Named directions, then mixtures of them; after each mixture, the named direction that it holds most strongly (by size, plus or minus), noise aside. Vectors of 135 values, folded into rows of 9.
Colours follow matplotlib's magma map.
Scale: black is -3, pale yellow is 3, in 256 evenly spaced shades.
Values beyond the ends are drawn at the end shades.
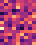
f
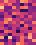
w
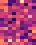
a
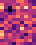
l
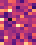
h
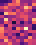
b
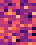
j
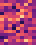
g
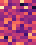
w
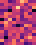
h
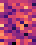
l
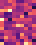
h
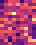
a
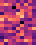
g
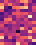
w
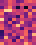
h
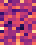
f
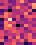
h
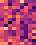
a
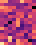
a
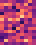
g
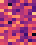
j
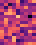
j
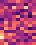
g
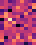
h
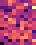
a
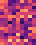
a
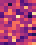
j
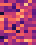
g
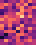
g
